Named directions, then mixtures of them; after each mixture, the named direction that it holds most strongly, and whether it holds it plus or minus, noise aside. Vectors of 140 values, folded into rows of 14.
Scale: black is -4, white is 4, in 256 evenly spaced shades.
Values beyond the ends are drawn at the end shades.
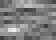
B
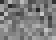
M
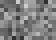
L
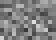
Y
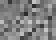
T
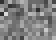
M, plus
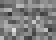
Y, plus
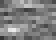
B, plus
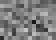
Y, minus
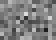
T, minus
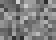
L, plus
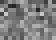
M, plus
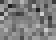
M, plus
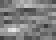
B, plus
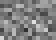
Y, plus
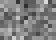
L, minus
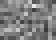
T, minus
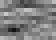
B, minus
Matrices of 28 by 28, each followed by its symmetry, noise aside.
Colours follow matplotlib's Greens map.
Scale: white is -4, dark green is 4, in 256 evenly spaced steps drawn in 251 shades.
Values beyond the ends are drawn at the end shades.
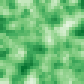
antisymmetric.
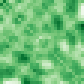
symmetric.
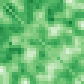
symmetric.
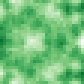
mirrored top to bottom.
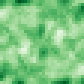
same after a half turn.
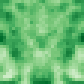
mirrored left to right.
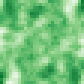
same after a half turn.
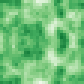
mirrored top to bottom.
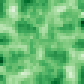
same after a half turn.
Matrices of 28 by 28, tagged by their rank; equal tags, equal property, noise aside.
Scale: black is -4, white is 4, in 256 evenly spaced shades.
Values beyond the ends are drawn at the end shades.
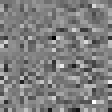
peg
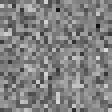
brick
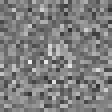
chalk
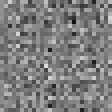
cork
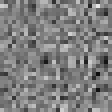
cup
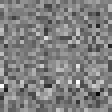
cup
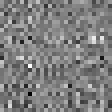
cup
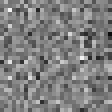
cup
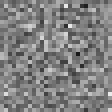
brick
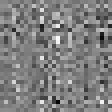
peg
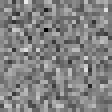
chalk
